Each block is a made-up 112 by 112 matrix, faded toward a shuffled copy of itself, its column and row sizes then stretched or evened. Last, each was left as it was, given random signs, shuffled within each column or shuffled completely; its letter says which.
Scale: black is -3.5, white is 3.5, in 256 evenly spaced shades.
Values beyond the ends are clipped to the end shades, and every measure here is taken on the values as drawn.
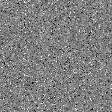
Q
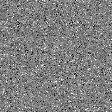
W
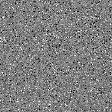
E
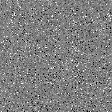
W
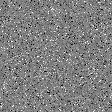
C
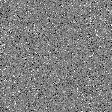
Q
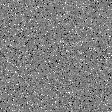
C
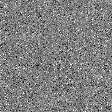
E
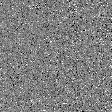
Q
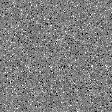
E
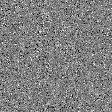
Q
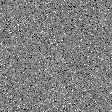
C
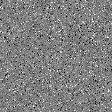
E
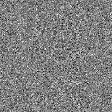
W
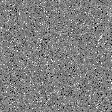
Q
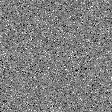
C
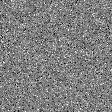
C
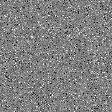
E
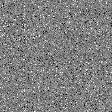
Q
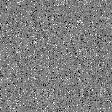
W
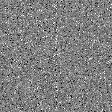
Q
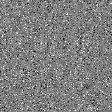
W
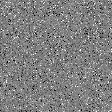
W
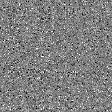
W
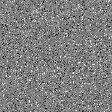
E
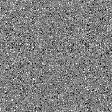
W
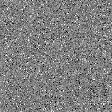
W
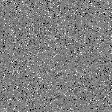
W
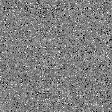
W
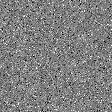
C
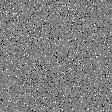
C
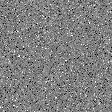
C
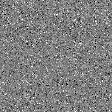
E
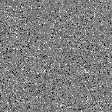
E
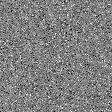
C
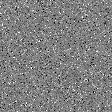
C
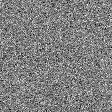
C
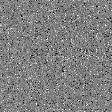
W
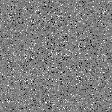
W
